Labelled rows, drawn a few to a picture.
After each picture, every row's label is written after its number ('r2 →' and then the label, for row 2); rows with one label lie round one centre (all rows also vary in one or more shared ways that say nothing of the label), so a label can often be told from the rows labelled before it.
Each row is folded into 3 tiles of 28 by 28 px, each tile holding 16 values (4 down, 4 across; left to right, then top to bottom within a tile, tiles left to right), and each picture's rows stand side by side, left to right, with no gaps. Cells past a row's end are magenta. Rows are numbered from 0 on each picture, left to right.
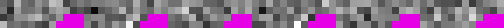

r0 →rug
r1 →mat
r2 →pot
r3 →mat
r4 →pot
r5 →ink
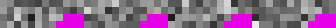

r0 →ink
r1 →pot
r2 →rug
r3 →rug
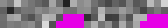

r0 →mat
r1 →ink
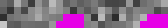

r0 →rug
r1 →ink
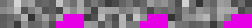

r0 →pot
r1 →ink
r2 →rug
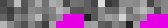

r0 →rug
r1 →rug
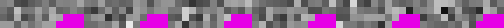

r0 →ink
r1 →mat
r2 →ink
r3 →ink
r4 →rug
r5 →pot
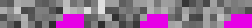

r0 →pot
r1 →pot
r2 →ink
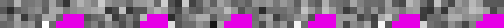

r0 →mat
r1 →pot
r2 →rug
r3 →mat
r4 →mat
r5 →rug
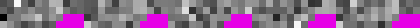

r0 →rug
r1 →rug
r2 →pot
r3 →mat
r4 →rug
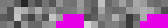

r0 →ink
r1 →rug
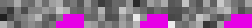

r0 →rug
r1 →ink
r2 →rug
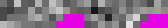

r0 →rug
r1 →mat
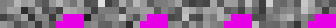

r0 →pot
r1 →rug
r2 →ink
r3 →rug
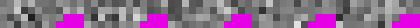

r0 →pot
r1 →ink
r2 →rug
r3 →mat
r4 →rug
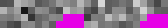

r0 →pot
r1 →rug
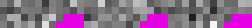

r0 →mat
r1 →rug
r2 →mat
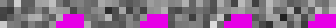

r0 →rug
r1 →pot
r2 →mat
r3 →pot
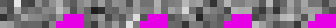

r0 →rug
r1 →mat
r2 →pot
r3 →rug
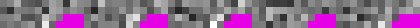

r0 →mat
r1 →mat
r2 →mat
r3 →ink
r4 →mat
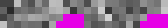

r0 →rug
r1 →pot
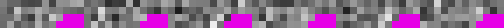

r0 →ink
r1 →ink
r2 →mat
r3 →ink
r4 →mat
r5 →rug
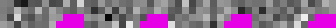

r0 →ink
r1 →mat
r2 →rug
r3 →mat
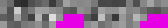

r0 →ink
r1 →ink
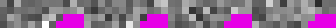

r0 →mat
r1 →mat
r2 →pot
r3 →rug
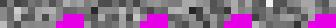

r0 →ink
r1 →ink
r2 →pot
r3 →rug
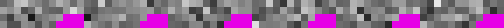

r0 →pot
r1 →rug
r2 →pot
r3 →rug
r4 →pot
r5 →rug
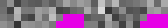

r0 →ink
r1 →pot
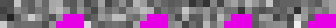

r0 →rug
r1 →rug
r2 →ink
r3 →mat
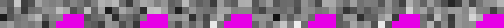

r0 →rug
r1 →pot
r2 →mat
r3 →mat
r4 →mat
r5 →ink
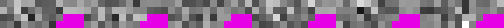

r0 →pot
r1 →ink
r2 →ink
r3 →pot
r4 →pot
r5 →mat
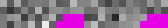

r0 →mat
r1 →ink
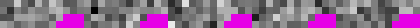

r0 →rug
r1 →mat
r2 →rug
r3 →rug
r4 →pot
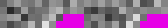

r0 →mat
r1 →mat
